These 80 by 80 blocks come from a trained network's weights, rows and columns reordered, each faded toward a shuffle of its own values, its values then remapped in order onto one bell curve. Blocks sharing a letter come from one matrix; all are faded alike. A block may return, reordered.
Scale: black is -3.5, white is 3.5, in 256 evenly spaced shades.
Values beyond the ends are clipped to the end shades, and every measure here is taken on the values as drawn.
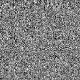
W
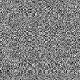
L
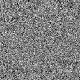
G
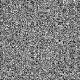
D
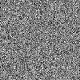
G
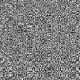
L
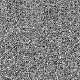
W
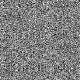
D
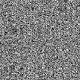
D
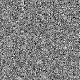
D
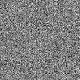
D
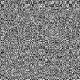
L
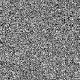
W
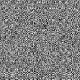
L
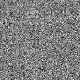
D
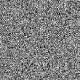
W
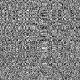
L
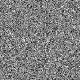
G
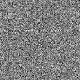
G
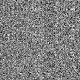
D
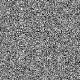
W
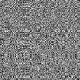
L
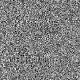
G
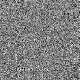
G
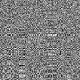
L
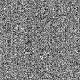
D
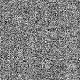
D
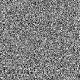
W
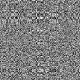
L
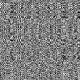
L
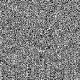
D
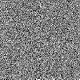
G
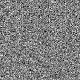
D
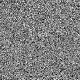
G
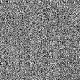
D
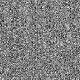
D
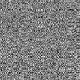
L
